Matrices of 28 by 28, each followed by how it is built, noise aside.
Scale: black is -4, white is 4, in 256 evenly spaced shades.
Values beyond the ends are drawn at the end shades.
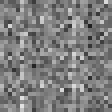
repeating rows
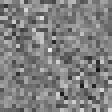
block diagonal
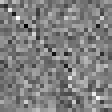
diagonal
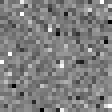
sparse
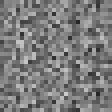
repeating rows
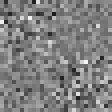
block diagonal
